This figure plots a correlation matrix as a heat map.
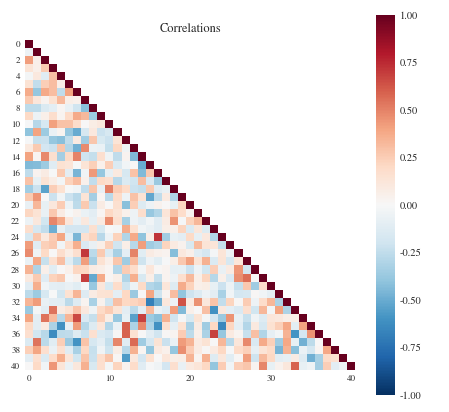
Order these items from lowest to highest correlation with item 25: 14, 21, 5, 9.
9, 5, 21, 14
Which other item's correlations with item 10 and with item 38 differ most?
18
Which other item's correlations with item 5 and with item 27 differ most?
37
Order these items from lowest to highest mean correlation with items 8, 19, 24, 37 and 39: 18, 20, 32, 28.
28, 18, 32, 20
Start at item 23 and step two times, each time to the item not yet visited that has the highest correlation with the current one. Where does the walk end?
12
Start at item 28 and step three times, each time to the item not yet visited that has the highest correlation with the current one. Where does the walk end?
29
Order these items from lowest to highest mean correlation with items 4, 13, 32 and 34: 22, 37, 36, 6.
6, 36, 22, 37
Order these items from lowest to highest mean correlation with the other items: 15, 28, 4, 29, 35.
15, 35, 28, 4, 29
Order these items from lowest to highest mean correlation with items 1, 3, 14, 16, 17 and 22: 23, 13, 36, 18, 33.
36, 23, 13, 18, 33
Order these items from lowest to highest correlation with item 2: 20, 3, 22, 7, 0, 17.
22, 20, 7, 17, 3, 0
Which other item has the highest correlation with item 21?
32
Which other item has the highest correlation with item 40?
33
